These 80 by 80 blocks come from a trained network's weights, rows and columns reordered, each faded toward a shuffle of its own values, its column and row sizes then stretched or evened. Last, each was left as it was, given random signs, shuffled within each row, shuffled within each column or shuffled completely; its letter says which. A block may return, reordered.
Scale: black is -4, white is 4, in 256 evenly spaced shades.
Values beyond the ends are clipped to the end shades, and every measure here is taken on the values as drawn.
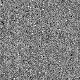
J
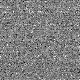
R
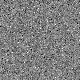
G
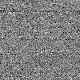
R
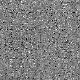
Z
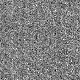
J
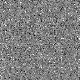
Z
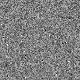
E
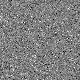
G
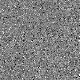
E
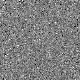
J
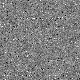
R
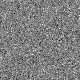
G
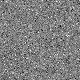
G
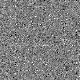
E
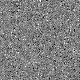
J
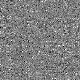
Z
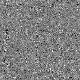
E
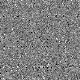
E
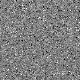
E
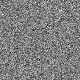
G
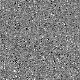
E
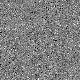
J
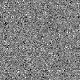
Z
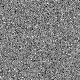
G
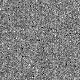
J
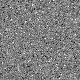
G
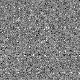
Z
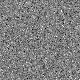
G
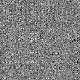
Z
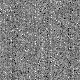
J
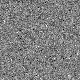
G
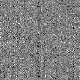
Z
